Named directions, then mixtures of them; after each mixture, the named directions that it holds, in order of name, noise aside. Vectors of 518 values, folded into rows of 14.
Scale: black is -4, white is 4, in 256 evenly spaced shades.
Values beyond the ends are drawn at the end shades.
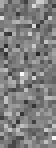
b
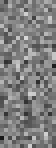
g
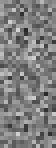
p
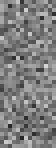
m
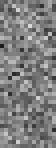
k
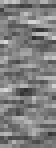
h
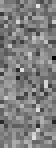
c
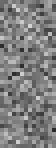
k.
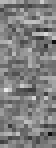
h, p.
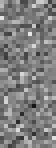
b, m.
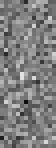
b, g.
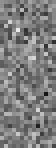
c, p.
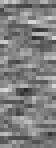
h.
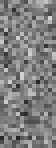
b, g.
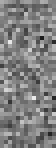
h, p.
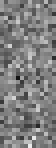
c, g, m.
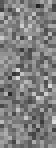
c, k.
